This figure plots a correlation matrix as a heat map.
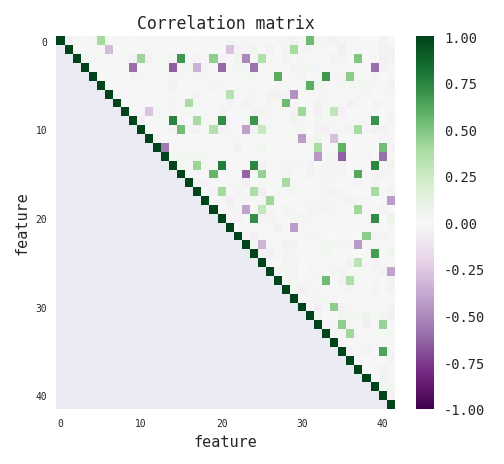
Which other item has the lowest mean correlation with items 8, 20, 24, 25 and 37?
3
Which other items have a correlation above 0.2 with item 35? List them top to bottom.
12, 32, 40
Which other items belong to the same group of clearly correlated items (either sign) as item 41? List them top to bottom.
18, 26
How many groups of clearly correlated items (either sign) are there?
10
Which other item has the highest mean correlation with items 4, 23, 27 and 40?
33
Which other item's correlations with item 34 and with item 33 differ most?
4
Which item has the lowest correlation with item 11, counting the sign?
30
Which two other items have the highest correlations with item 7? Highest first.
28, 16
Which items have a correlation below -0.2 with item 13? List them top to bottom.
12, 32, 35, 40
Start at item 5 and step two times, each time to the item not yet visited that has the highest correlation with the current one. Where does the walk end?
0
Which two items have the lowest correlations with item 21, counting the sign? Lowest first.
29, 1
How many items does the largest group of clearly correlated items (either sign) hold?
7
